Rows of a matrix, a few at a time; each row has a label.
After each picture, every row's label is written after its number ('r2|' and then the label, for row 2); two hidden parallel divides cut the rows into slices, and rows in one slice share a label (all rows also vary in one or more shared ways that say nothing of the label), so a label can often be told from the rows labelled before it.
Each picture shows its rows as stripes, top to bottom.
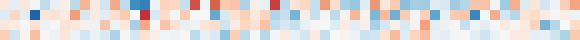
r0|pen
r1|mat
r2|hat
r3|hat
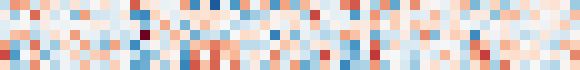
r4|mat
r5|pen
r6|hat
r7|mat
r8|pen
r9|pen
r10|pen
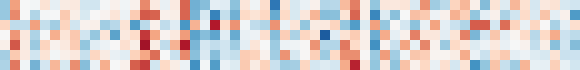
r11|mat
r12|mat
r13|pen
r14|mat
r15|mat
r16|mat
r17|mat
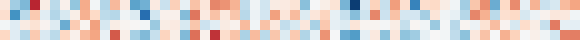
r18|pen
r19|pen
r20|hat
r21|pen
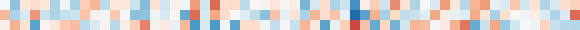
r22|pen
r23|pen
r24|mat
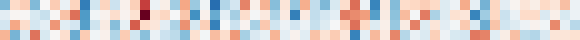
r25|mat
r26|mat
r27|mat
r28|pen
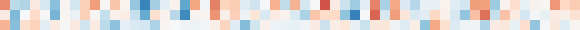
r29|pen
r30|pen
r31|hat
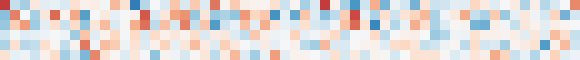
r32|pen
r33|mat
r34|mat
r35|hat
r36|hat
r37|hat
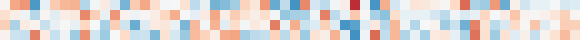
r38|mat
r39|hat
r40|pen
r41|pen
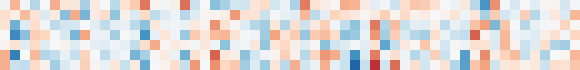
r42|mat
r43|hat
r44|pen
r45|pen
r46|hat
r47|pen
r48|pen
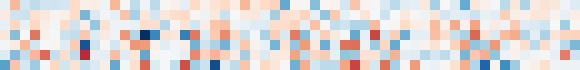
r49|hat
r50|hat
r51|hat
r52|pen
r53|mat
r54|pen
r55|mat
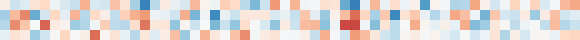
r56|pen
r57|mat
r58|mat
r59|hat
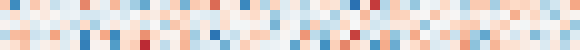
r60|pen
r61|hat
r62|hat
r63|mat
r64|mat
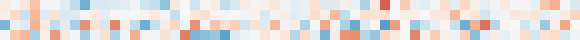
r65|hat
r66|hat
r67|pen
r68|mat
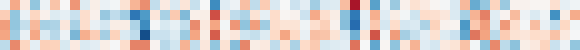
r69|mat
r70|pen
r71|pen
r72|pen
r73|mat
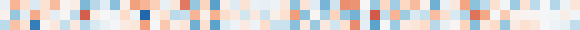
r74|mat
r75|pen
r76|mat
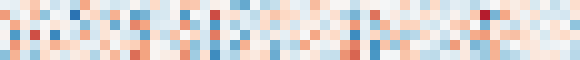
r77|hat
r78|pen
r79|mat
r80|pen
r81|mat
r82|mat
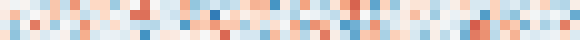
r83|mat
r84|mat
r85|pen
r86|pen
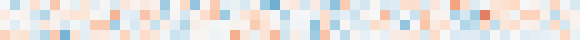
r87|hat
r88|hat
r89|hat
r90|hat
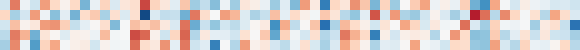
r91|mat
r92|pen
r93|mat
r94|mat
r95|mat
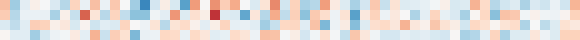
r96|pen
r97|pen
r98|hat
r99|hat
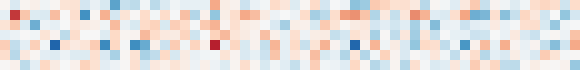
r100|hat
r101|mat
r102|hat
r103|hat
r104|pen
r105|hat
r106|hat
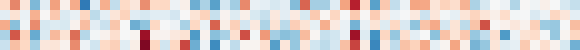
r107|mat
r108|hat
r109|pen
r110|mat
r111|mat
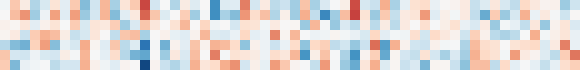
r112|mat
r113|mat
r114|hat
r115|hat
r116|pen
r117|pen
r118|pen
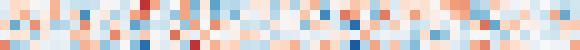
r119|mat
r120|mat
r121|pen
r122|hat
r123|pen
